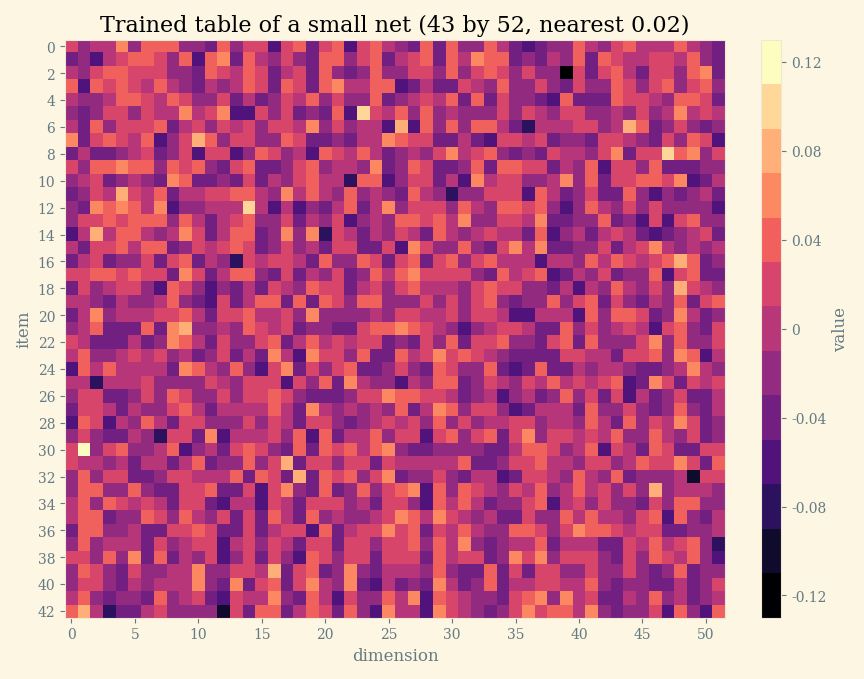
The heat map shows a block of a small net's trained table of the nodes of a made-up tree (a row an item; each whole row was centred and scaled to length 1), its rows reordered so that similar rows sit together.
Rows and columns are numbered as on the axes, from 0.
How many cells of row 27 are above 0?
14
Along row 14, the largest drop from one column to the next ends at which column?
20
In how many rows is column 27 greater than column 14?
16
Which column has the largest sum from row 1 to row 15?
4
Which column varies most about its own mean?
19
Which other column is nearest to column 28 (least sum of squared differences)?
12
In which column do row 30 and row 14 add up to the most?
1
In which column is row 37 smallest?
51
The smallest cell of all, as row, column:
2, 39
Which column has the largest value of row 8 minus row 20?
47
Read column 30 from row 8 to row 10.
0.06 -0.04 0
